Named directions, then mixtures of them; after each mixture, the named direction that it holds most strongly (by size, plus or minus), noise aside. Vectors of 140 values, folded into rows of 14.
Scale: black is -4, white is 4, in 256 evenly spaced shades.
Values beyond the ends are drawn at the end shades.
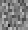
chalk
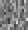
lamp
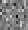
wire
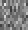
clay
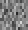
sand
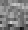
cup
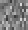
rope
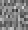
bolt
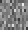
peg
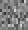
lamp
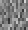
lamp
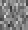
clay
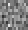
chalk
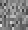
clay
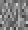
sand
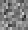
chalk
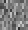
sand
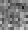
cup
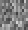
lamp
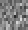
rope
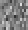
rope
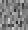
peg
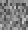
clay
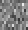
peg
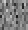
wire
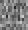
bolt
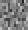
chalk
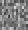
bolt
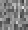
lamp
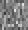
peg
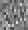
rope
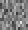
sand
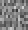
bolt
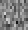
lamp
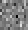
wire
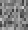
bolt
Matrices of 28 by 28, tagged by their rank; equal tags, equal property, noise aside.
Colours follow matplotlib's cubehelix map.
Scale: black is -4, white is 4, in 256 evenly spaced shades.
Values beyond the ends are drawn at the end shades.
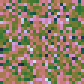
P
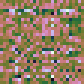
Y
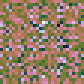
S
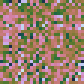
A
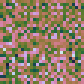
A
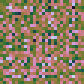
S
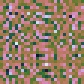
Y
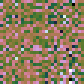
P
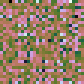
S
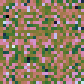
P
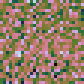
A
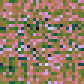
S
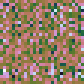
S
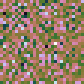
P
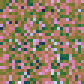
A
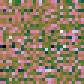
A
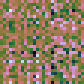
Y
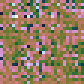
S
